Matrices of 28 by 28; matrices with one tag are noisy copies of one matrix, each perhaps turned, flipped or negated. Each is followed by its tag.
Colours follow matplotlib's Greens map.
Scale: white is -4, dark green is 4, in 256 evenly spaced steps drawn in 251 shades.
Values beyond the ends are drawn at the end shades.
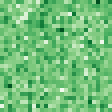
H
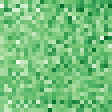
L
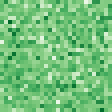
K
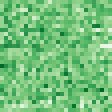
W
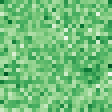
H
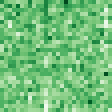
W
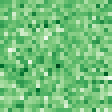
H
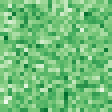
W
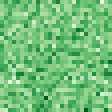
K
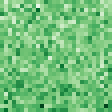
L
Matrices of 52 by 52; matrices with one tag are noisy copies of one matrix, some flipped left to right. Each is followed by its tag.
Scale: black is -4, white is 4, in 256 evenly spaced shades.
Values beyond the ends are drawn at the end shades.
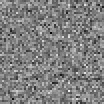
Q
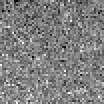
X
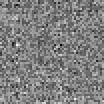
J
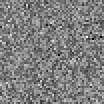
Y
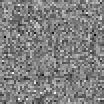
Q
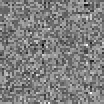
J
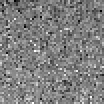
X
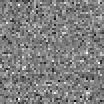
Q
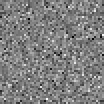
Y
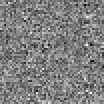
J
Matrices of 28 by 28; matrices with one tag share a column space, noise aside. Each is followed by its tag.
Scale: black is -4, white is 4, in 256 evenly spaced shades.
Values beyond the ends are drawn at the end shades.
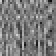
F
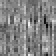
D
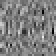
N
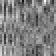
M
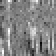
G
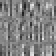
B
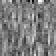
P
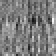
D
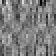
M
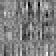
B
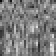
F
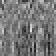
F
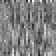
P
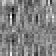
M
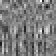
F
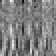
G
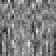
F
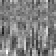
G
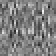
N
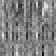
B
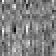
F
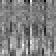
G
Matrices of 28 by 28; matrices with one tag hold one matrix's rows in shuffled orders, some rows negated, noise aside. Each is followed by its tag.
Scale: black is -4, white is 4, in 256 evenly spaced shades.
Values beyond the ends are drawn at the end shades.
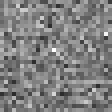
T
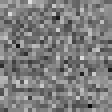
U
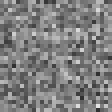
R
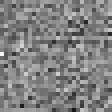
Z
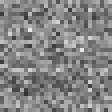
U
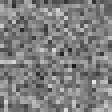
T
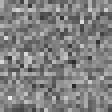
U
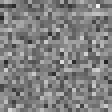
T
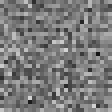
U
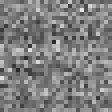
U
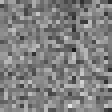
Z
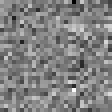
Z
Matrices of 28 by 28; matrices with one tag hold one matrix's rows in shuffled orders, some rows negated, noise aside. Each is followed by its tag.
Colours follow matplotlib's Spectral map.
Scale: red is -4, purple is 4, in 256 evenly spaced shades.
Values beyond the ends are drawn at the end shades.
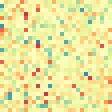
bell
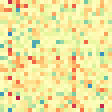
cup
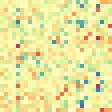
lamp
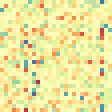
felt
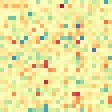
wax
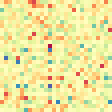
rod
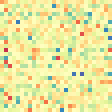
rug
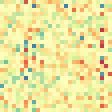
felt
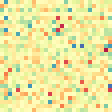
rug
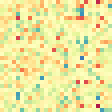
lamp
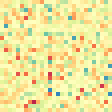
rod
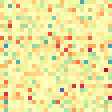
rug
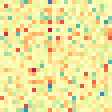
rod
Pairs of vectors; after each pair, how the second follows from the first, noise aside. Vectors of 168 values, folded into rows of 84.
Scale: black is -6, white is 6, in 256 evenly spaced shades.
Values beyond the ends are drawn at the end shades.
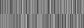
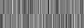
shuffled.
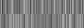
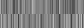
reversed, negated.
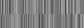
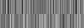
shuffled.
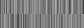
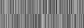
shuffled.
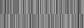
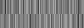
copied.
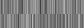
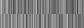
wrapped around, negated.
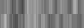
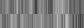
wrapped around, negated.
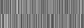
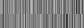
reversed, negated.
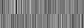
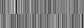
copied.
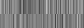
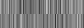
copied.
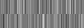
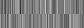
shuffled.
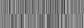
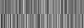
wrapped around, negated.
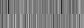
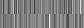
wrapped around, negated.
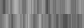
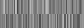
sign-scrambled.
